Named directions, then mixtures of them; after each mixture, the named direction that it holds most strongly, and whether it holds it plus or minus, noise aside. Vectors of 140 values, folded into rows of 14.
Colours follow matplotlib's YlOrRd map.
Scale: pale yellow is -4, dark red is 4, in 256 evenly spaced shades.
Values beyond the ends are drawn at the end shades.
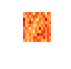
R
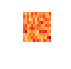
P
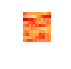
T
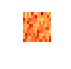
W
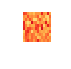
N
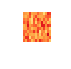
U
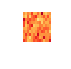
W, plus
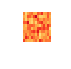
U, plus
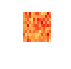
U, plus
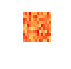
P, minus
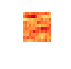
T, minus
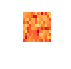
W, plus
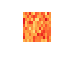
R, plus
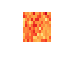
R, minus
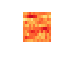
T, minus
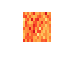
R, minus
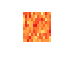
W, minus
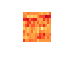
T, plus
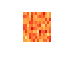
U, minus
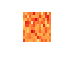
N, minus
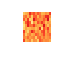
N, minus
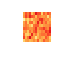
W, minus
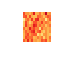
R, minus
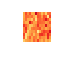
W, minus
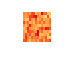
W, plus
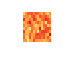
N, minus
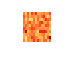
P, plus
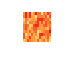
W, minus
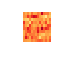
T, minus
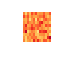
P, plus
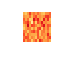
U, plus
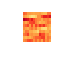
T, plus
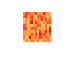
U, minus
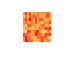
P, minus
